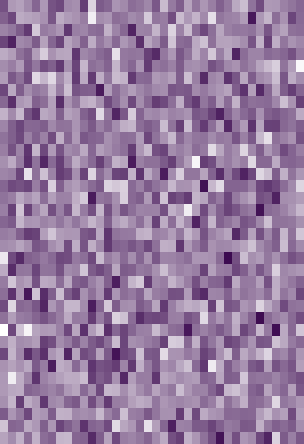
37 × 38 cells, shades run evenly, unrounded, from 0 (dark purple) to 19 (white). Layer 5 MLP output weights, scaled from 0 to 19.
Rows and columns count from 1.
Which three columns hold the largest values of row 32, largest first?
2, 31, 11
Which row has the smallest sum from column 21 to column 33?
36
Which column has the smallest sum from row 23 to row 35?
12
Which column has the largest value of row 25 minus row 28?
35
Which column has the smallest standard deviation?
37
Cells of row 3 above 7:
32
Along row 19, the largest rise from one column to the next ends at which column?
21
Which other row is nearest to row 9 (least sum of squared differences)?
19
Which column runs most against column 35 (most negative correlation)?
10
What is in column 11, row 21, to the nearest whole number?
6
